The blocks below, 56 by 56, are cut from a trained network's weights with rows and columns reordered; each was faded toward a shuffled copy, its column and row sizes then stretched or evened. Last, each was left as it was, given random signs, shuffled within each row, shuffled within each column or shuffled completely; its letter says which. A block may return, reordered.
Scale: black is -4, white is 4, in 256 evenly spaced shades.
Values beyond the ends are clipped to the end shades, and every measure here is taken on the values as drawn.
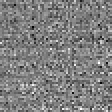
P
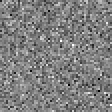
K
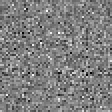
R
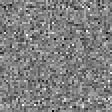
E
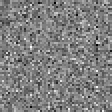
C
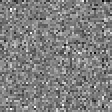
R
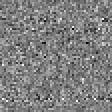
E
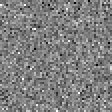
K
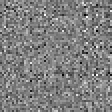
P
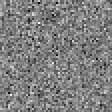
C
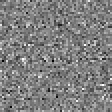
E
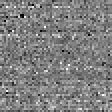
E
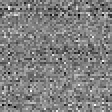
P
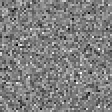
K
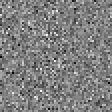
C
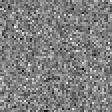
K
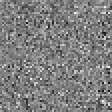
R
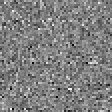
E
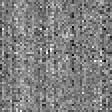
P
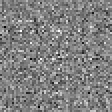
R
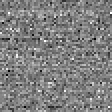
E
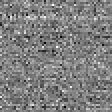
P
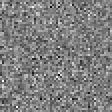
R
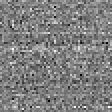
P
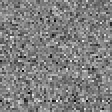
E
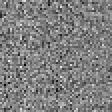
C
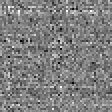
P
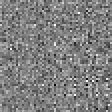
P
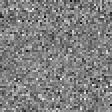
E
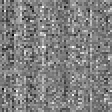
P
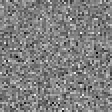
E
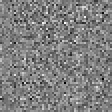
P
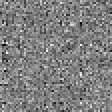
R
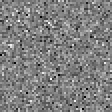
K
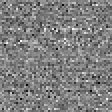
E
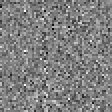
C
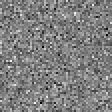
C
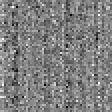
P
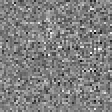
P
